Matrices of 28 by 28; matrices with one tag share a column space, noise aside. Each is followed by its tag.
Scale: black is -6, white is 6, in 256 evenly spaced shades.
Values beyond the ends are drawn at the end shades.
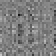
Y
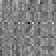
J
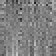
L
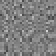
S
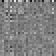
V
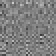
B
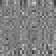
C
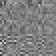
B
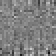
C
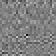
B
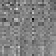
L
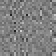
S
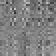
L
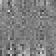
C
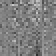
L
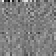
V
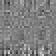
C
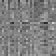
J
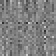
J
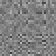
B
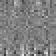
C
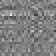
S
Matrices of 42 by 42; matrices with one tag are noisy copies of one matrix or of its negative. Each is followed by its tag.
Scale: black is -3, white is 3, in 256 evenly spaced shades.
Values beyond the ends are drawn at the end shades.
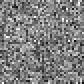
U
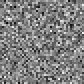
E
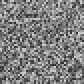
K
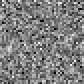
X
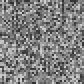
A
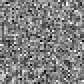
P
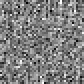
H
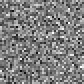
E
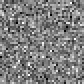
P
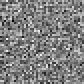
P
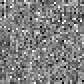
A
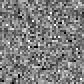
P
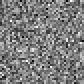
K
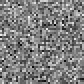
P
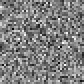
K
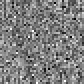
A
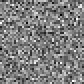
E
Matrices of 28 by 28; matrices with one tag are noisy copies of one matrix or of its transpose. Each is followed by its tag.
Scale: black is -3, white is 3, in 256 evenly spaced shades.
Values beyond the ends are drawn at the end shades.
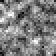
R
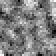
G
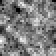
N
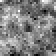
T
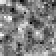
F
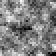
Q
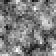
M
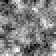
M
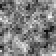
M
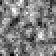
R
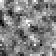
F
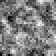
N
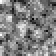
F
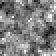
M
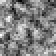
F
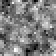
M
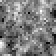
T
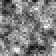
M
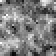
T
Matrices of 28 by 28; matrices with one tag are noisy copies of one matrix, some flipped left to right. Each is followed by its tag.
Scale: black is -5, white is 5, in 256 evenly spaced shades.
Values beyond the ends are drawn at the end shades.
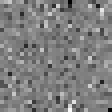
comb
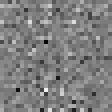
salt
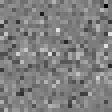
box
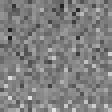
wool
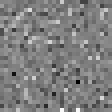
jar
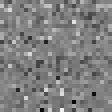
salt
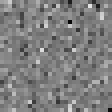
comb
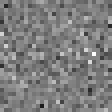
box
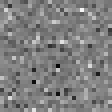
jar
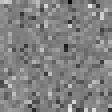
comb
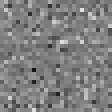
jar
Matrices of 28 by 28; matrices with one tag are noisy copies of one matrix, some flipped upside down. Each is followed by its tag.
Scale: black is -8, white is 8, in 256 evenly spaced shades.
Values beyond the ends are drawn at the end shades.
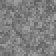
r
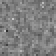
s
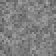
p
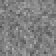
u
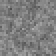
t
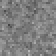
t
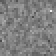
s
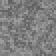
t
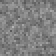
s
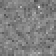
r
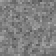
s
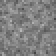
p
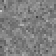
u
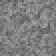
p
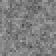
t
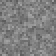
p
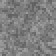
t
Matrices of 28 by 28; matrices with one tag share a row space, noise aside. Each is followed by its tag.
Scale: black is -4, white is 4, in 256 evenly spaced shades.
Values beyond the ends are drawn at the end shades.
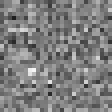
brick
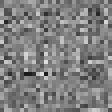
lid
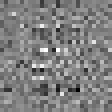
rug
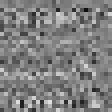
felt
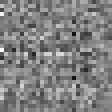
felt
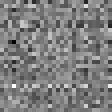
brick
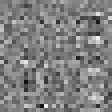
lid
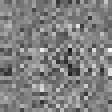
rug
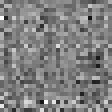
lid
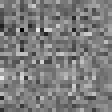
felt
